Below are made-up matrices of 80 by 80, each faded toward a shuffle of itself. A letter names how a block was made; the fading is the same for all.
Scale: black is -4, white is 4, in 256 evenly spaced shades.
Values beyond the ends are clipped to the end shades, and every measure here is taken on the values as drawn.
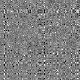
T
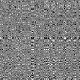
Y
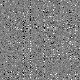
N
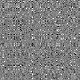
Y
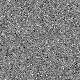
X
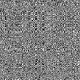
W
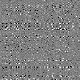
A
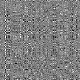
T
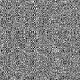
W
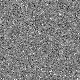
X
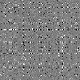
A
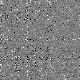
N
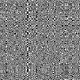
T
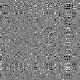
A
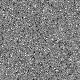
X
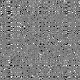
A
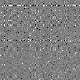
A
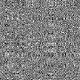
W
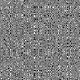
T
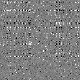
A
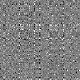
T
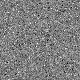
X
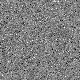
X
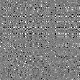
A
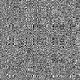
W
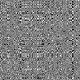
T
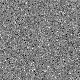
X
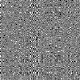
T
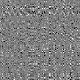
Y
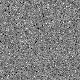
X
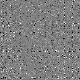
N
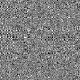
W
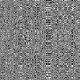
T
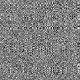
W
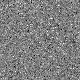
X
